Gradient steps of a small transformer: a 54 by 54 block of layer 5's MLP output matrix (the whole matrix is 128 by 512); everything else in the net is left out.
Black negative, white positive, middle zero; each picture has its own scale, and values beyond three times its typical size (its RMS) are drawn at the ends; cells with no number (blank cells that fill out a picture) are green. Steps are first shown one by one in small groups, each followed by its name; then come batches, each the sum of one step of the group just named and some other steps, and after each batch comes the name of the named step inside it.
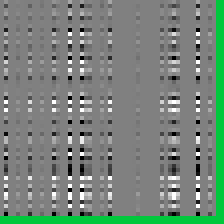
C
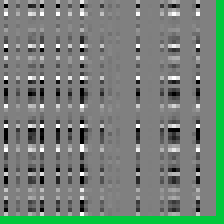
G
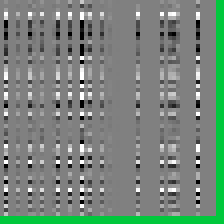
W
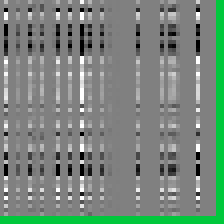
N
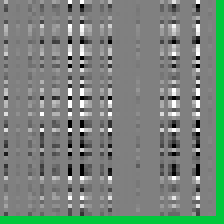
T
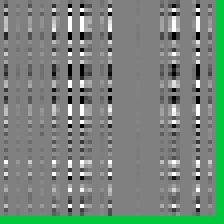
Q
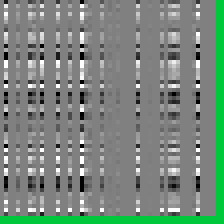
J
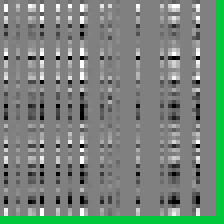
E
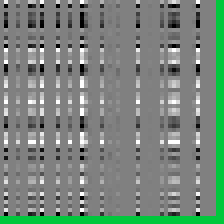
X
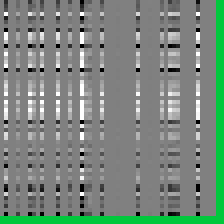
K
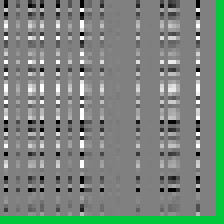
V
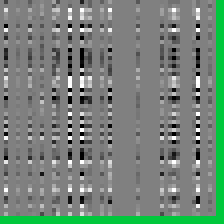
Q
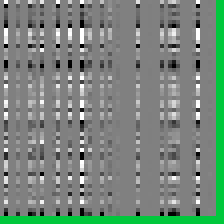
X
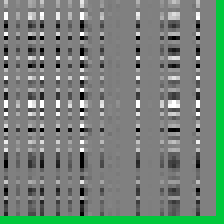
G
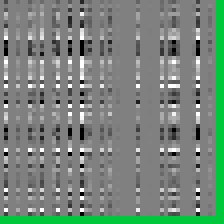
J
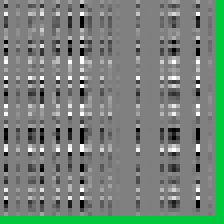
G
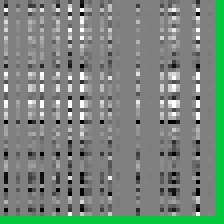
V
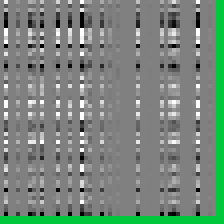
X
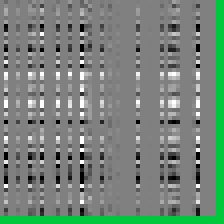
N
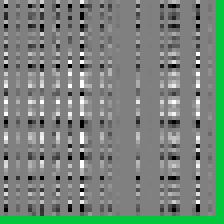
X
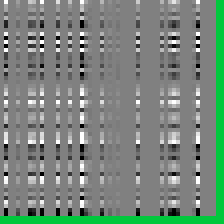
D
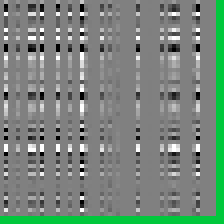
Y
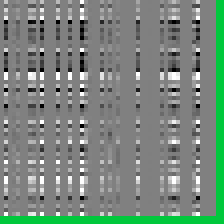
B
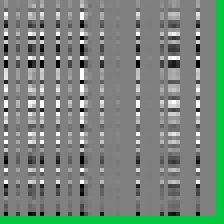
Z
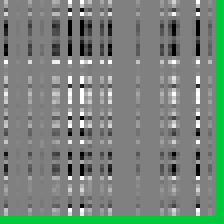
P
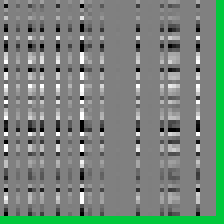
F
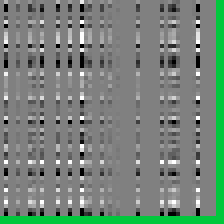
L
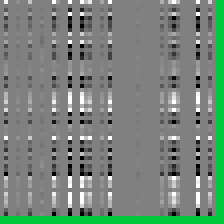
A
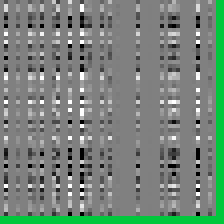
A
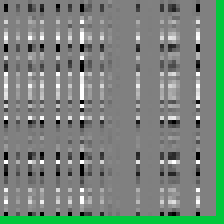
L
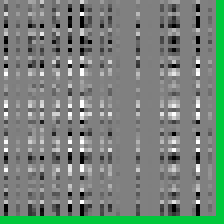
Z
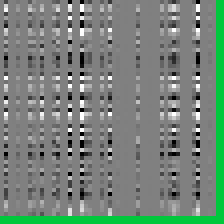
D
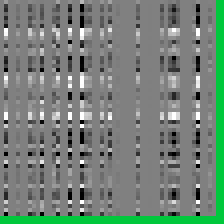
L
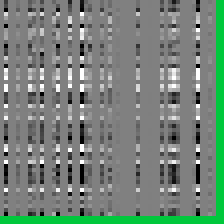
L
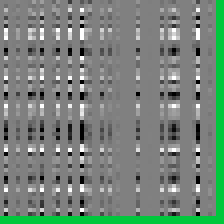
Y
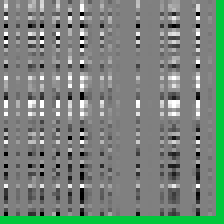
D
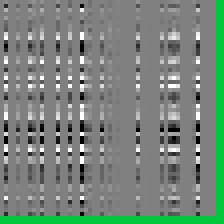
F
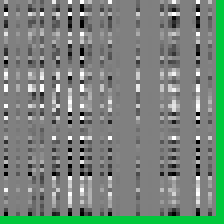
A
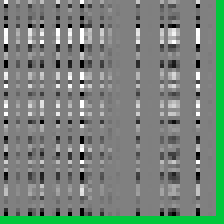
L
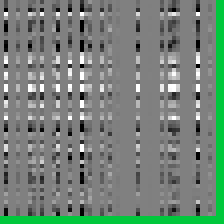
F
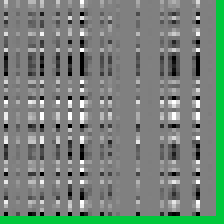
D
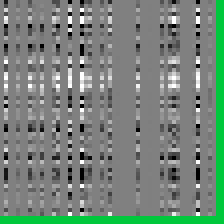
F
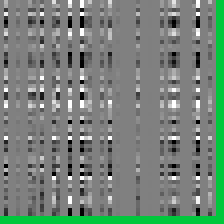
A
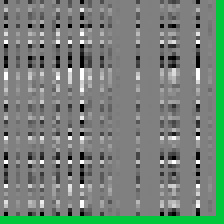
L
